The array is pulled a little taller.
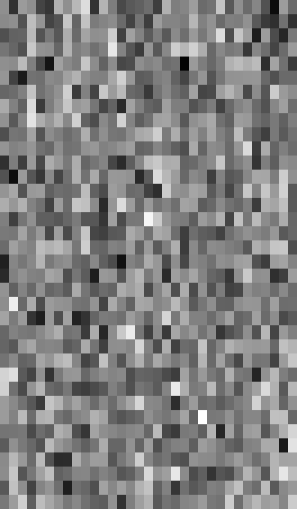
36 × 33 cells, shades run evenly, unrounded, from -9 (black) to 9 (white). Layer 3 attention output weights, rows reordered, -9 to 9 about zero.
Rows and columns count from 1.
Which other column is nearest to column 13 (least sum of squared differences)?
22
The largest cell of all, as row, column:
30, 23
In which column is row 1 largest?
10
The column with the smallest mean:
11
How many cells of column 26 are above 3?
5
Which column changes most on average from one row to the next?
14
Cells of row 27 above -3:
27
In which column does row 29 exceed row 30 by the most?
16
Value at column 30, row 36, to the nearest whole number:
2
